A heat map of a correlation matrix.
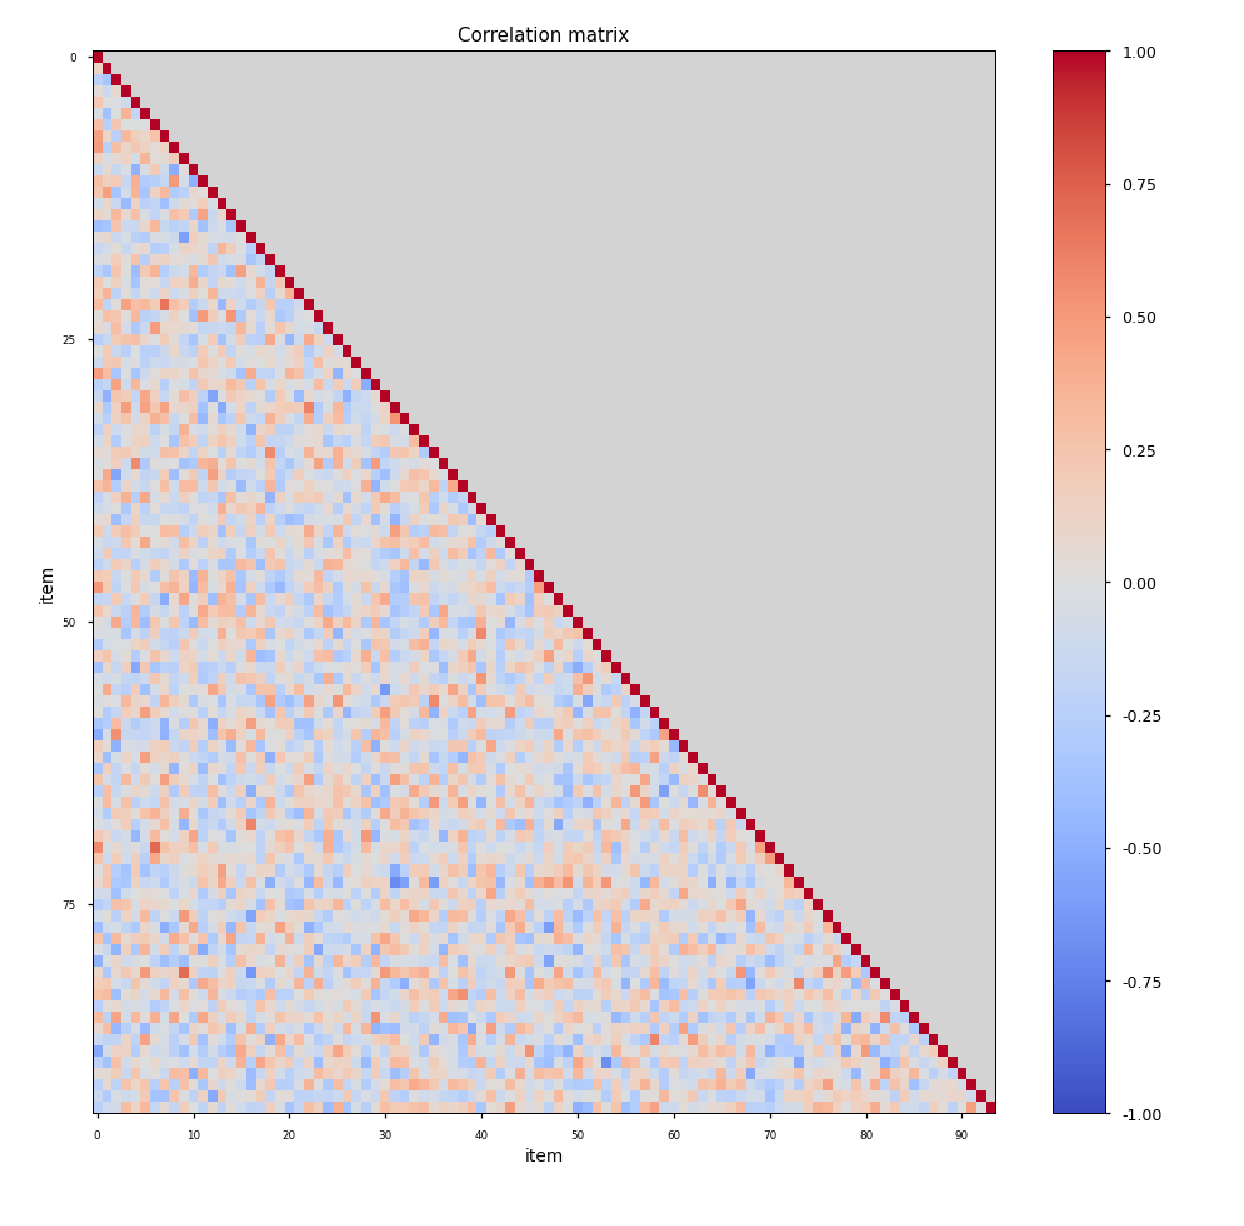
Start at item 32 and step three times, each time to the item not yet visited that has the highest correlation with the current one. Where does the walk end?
7
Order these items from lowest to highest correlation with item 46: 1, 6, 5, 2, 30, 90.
6, 2, 30, 5, 1, 90
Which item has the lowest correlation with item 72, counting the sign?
31
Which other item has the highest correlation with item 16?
68
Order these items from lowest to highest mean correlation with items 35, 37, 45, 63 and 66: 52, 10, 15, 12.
52, 15, 10, 12
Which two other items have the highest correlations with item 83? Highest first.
38, 37
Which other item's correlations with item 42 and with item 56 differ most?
65
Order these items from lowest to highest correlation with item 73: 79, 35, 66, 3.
35, 66, 3, 79
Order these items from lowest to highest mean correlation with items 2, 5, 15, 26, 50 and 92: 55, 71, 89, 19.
71, 55, 19, 89
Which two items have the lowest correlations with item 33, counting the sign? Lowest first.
16, 68
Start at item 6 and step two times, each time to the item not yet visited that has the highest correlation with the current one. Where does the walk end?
0
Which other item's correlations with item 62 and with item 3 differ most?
66
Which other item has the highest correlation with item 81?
9
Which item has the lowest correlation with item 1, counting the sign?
30
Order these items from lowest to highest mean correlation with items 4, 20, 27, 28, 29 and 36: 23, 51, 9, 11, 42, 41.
41, 9, 51, 42, 23, 11
